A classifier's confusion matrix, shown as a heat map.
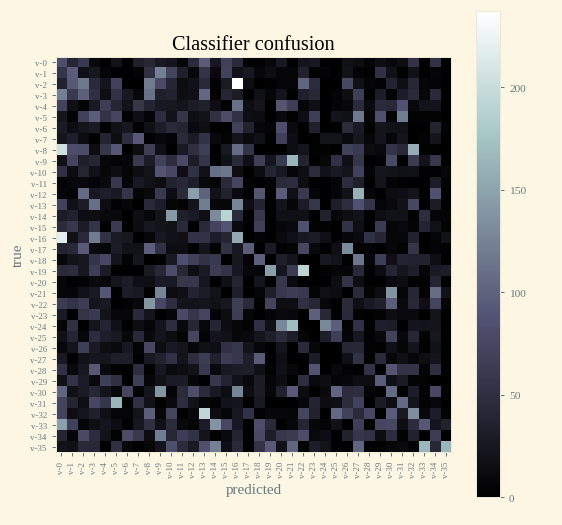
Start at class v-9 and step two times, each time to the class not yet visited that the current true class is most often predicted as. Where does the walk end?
v-30
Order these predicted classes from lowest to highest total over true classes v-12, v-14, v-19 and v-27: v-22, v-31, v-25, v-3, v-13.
v-25, v-31, v-3, v-13, v-22
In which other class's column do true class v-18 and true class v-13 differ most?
v-16
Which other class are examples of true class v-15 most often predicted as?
v-22
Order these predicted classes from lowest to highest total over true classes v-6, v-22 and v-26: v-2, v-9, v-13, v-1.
v-13, v-1, v-9, v-2
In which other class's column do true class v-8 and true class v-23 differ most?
v-0
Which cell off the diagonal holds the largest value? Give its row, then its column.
v-2, v-16
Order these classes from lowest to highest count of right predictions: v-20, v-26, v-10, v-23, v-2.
v-26, v-20, v-10, v-23, v-2
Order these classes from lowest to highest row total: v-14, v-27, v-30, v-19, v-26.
v-26, v-27, v-14, v-19, v-30
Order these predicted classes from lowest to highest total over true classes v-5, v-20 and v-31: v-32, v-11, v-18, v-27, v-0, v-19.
v-19, v-32, v-18, v-0, v-11, v-27
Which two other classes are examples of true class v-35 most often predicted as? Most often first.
v-33, v-14
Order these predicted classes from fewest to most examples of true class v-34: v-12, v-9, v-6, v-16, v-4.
v-4, v-16, v-12, v-6, v-9
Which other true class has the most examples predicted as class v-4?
v-21
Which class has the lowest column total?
v-35
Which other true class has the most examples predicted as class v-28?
v-32
